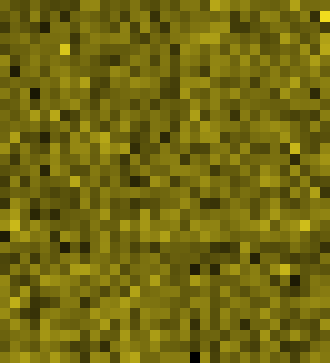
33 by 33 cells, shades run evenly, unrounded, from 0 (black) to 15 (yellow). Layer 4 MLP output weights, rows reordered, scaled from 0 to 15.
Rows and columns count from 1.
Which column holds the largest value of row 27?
14
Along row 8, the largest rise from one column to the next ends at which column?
19
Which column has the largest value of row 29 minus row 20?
6
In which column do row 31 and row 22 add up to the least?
1
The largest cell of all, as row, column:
2, 33
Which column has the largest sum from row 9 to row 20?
11
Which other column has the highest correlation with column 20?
22
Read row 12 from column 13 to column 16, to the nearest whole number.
10 6 5 8
